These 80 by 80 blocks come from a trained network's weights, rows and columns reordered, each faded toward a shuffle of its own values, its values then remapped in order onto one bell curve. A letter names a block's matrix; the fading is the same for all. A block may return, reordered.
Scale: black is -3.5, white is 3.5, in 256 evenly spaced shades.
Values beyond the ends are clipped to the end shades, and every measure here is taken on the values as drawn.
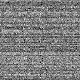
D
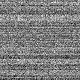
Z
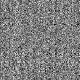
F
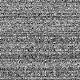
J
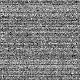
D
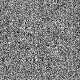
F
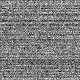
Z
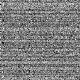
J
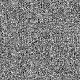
F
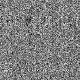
F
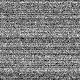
Z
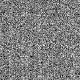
F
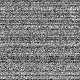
Z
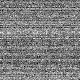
Z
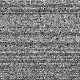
J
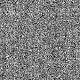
F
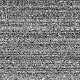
D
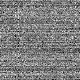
J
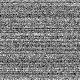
Z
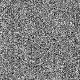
F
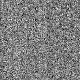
F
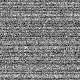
Z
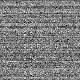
J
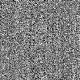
F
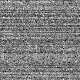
D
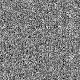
F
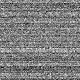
Z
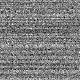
D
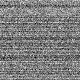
Z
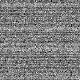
J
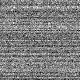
Z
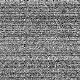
D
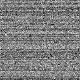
D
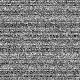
Z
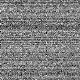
J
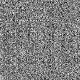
F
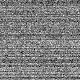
Z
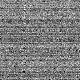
D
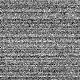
Z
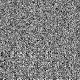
F
